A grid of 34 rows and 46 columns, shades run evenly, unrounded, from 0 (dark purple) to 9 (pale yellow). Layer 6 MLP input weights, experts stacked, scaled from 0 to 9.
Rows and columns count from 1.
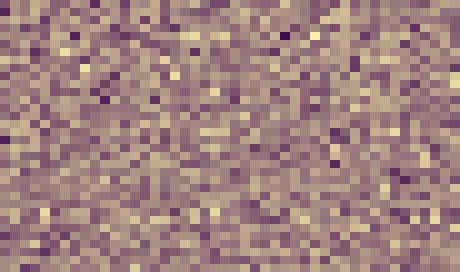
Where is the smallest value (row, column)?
5, 29
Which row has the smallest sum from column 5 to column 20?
32
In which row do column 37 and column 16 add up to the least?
13
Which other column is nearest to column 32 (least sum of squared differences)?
23
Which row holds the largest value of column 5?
27
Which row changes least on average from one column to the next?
26
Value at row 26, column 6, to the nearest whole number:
4
